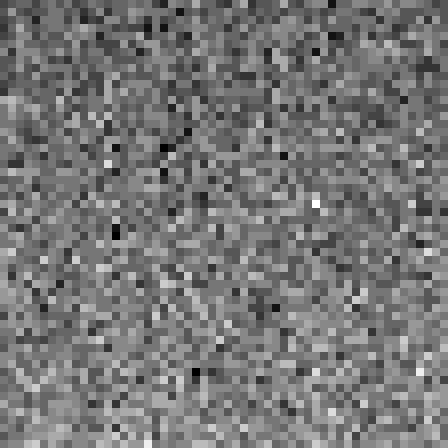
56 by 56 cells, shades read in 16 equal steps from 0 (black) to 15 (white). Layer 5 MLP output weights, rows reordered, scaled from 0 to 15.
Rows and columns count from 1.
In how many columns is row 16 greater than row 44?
13
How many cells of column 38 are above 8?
13
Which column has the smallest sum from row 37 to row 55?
33
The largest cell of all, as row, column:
26, 40
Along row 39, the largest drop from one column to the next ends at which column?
45
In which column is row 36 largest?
21
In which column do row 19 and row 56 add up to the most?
19
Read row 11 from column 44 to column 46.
7 7 5
